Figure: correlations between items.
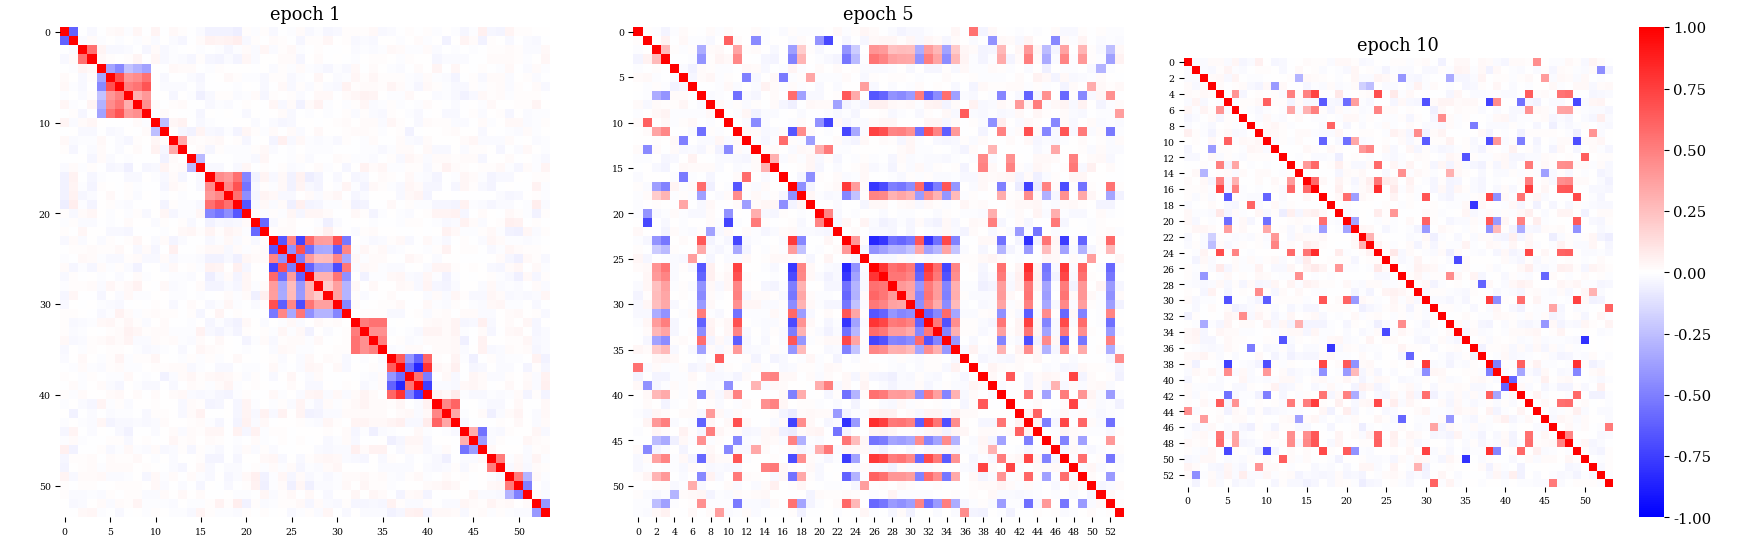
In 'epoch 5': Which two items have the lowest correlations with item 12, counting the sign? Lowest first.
5, 19
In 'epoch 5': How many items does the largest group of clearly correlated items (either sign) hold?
24
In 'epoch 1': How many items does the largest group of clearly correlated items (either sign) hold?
9
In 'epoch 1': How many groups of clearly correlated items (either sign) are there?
16
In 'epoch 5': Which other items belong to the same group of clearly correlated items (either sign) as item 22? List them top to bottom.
8, 42, 44
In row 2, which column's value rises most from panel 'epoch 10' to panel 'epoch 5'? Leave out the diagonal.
27
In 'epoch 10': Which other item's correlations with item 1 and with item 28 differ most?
37
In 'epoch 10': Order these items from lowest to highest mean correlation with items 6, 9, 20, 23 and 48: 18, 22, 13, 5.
5, 18, 22, 13
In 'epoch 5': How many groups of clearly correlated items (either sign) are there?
9
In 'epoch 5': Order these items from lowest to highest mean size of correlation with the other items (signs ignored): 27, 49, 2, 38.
38, 2, 49, 27
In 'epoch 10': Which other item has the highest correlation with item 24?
16
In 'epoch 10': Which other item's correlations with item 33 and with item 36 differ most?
18
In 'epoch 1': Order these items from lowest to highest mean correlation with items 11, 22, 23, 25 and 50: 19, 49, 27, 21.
21, 19, 49, 27
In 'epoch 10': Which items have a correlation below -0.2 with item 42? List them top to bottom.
5, 10, 21, 39
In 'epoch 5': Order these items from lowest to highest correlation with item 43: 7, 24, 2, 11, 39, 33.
7, 24, 39, 2, 33, 11
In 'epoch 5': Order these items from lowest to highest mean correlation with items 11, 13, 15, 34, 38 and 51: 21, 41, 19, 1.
1, 19, 21, 41
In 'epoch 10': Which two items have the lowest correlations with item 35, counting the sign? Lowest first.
50, 12
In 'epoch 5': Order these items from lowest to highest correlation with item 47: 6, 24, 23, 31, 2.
23, 31, 24, 6, 2
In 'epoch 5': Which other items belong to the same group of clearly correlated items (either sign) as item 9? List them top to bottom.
36, 53
